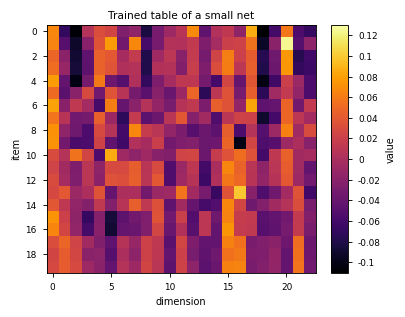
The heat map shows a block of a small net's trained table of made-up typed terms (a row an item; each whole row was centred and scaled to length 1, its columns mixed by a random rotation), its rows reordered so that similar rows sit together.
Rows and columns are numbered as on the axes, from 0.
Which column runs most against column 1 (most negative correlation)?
17
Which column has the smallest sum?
18
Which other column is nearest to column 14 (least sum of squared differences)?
12
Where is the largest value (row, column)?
1, 20
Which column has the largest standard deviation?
5
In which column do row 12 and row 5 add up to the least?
13
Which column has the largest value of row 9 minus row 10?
4
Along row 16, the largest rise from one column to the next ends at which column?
15
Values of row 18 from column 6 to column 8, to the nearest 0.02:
0 -0.02 0.02
